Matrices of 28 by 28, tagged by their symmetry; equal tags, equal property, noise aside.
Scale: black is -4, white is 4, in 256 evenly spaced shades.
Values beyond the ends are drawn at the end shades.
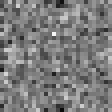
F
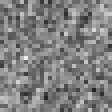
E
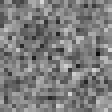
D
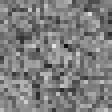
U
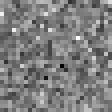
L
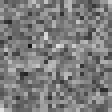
E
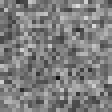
U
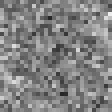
E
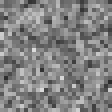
U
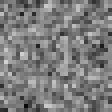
F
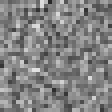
L
